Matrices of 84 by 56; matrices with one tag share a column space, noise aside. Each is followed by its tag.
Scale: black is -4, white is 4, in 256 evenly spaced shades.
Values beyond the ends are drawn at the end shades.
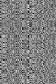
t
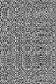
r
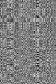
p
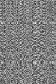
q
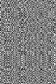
r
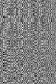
p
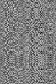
r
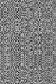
r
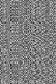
q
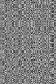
t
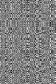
t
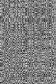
p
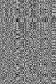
p
